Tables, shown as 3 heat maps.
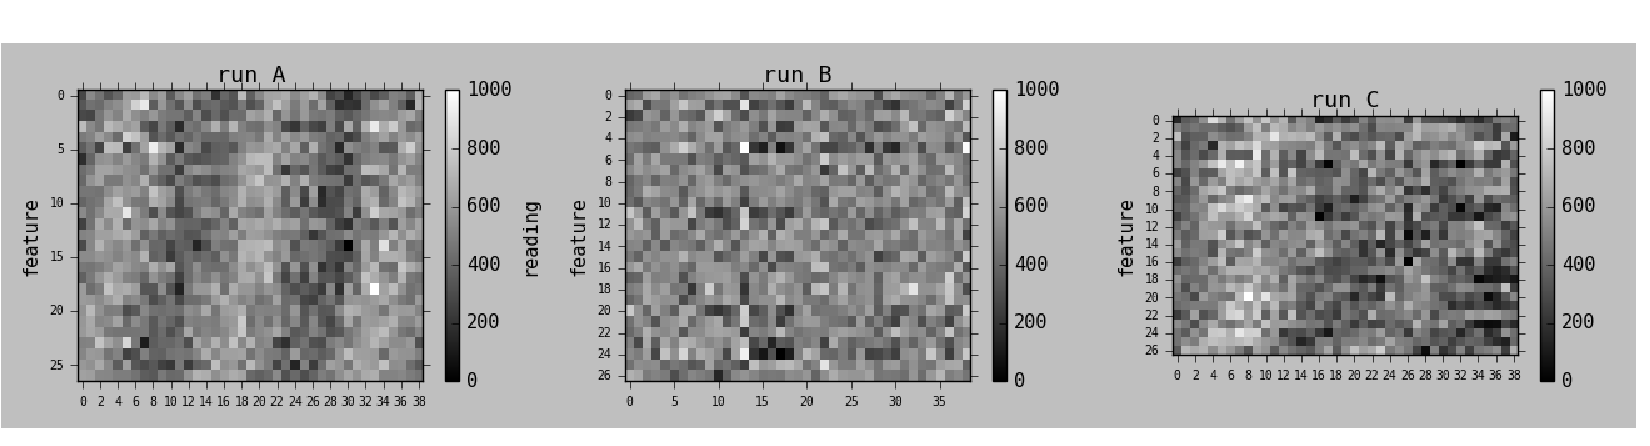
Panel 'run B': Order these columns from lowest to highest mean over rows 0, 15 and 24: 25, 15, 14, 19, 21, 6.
15, 14, 25, 19, 21, 6
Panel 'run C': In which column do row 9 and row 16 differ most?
26
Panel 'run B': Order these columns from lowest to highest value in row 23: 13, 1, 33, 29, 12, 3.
1, 3, 29, 33, 12, 13
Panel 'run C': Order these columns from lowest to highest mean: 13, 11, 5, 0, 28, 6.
0, 28, 13, 6, 11, 5
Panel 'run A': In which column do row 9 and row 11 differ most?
8
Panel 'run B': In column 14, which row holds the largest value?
25
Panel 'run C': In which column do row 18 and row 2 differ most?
37
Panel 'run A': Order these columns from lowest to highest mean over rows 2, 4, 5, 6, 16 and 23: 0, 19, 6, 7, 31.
0, 31, 7, 6, 19
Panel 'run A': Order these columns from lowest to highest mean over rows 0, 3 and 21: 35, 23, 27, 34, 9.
27, 23, 9, 34, 35
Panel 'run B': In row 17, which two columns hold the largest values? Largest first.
36, 17
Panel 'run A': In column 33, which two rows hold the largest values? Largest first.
18, 3
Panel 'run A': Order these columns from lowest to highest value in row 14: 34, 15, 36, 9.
9, 15, 36, 34
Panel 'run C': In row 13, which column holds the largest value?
5
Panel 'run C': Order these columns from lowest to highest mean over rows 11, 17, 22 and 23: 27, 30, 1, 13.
1, 30, 13, 27
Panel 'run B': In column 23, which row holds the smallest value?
5
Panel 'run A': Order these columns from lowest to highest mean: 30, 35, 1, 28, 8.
28, 30, 8, 1, 35
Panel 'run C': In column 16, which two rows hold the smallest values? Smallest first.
11, 0
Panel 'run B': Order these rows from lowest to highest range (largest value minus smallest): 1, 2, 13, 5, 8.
8, 13, 2, 1, 5
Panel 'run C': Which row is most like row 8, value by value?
13
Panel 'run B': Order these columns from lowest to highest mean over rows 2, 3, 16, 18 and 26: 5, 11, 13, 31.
13, 5, 11, 31
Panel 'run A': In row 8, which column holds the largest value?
20
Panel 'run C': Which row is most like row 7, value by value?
19
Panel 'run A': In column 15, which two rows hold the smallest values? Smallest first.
0, 8
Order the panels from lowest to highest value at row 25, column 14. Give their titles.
run C, run A, run B
